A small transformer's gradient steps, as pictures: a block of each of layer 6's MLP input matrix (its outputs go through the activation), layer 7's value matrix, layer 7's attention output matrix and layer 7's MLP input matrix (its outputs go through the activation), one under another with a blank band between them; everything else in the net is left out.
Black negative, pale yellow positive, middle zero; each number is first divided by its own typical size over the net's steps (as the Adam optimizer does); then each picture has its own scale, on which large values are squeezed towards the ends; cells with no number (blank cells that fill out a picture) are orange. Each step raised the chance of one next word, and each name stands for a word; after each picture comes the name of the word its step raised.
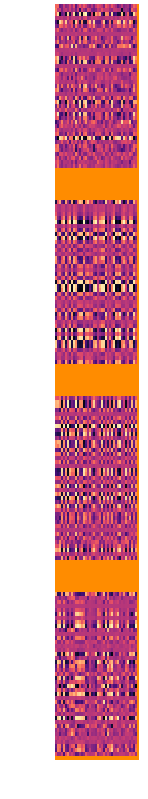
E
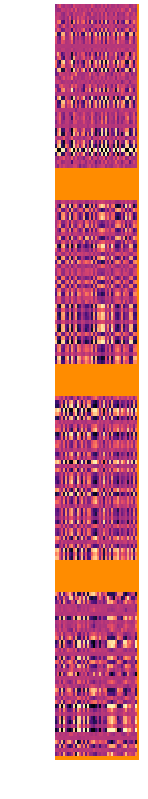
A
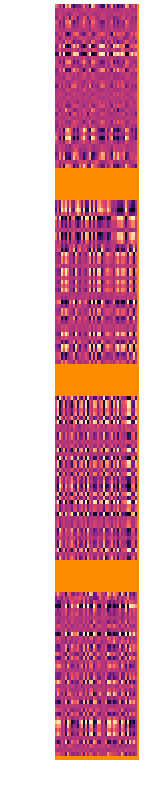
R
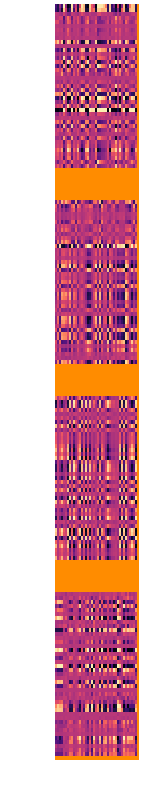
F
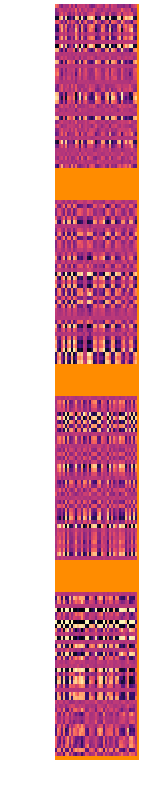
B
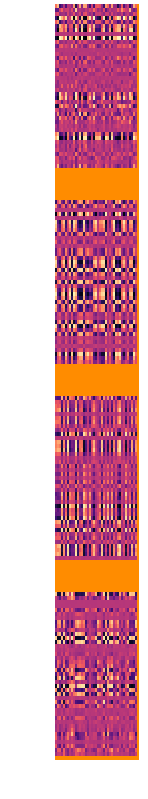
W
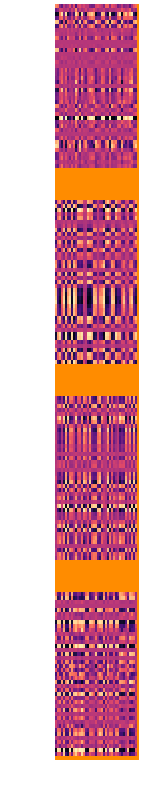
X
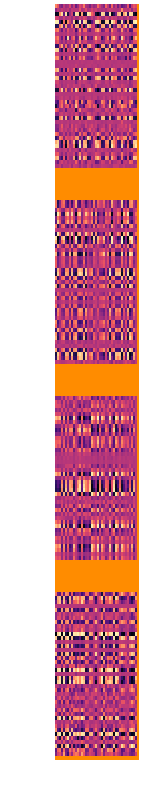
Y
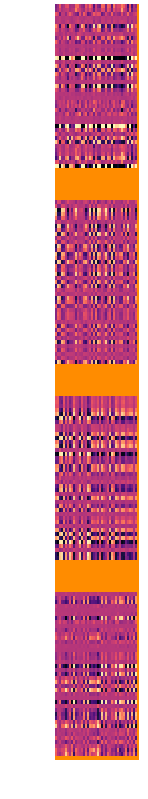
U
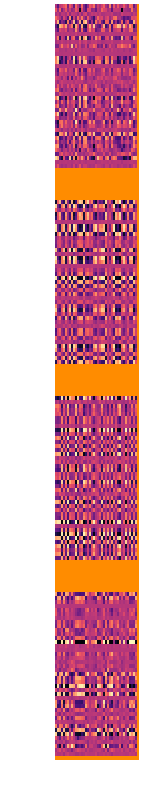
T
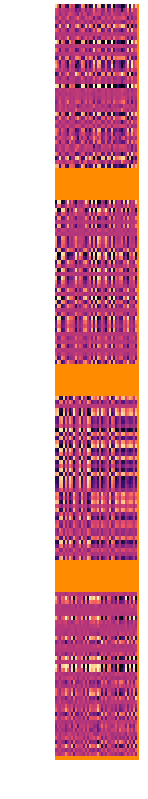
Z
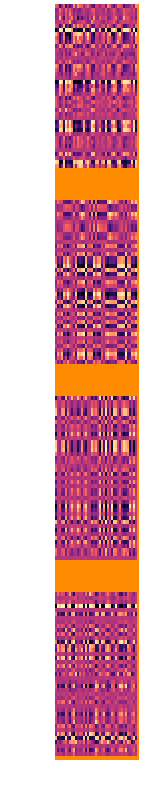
W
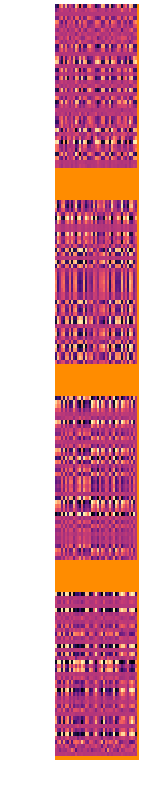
R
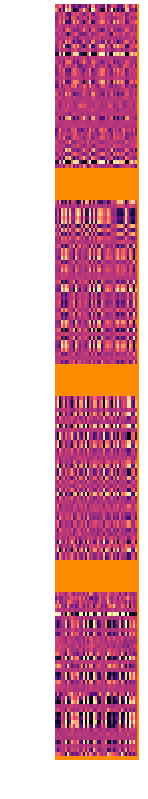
E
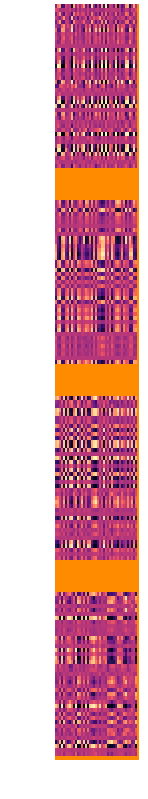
Z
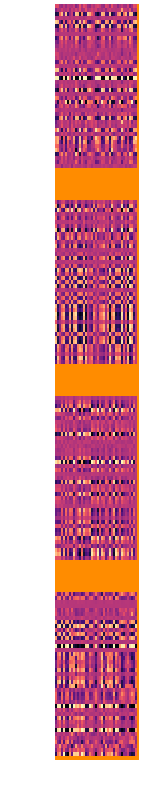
A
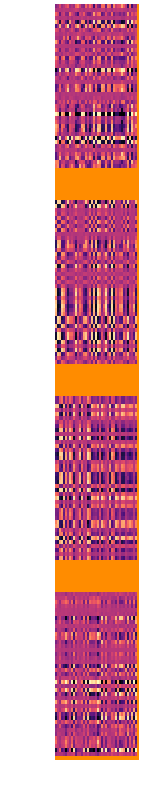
X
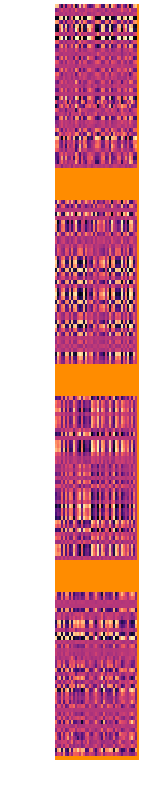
W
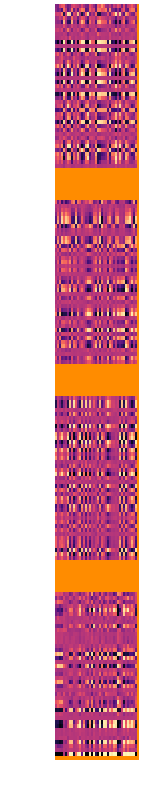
E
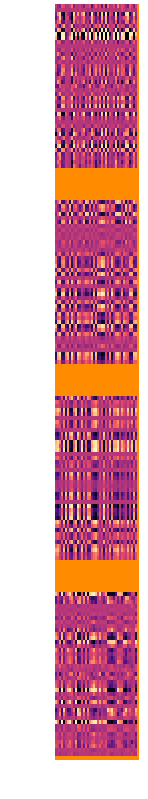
W
